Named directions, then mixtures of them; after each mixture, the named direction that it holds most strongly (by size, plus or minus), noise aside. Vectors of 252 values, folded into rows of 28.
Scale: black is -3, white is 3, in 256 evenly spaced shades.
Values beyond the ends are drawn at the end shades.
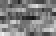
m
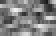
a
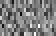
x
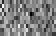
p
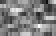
a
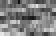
m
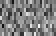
x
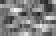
a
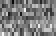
x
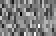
x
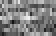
m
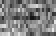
m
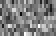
x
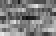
m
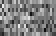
p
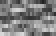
m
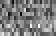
x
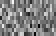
x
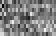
p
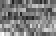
m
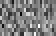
x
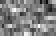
a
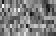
p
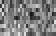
p
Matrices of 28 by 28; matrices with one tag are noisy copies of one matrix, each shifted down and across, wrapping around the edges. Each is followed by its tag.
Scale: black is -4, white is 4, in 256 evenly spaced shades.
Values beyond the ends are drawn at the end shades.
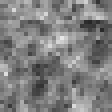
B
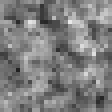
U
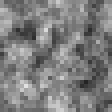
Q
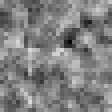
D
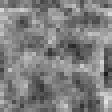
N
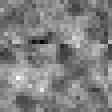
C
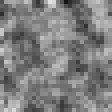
U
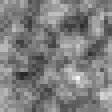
Q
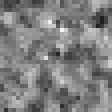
D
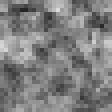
C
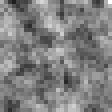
U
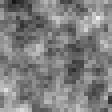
B
